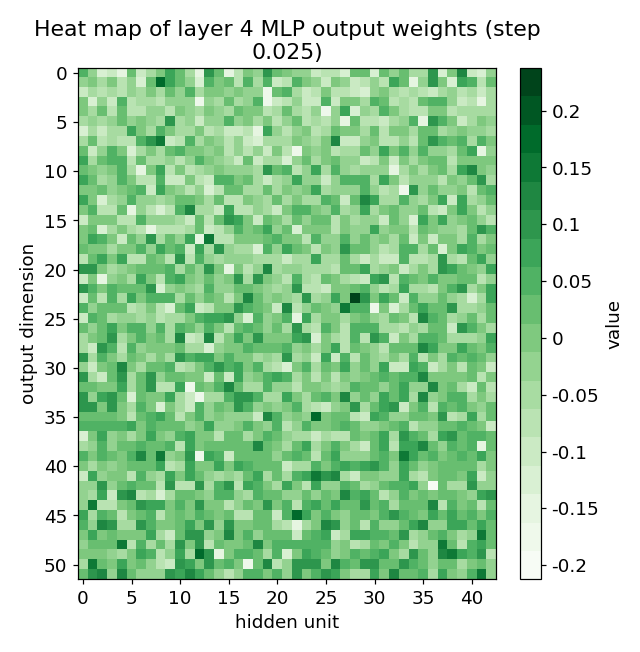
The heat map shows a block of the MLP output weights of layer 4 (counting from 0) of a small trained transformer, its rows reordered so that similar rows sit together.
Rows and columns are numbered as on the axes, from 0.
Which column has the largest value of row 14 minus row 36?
11
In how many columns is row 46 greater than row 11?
23
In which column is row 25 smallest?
22
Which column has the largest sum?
37
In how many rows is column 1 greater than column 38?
26
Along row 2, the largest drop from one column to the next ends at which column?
19
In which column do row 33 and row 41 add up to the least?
5
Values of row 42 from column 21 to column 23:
0.075 0 -0.075
